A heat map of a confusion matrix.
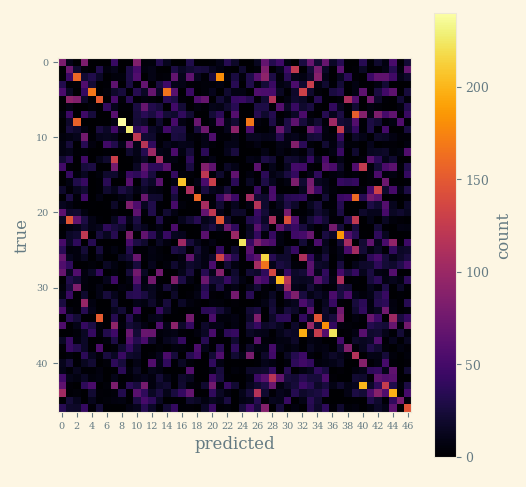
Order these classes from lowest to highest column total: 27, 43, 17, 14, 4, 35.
4, 14, 17, 35, 43, 27
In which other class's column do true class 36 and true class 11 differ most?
32
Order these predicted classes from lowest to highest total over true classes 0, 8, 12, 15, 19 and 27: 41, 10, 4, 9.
4, 41, 9, 10
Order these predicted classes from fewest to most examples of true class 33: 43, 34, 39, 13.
34, 39, 13, 43
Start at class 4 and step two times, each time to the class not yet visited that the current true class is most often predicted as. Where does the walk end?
40
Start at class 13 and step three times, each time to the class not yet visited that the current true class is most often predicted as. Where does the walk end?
25
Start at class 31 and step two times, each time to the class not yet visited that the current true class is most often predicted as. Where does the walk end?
37
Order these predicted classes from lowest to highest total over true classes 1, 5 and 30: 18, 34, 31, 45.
45, 18, 34, 31
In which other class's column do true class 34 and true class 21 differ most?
5
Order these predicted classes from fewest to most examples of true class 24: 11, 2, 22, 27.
22, 11, 2, 27
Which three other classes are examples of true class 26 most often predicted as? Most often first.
27, 21, 32
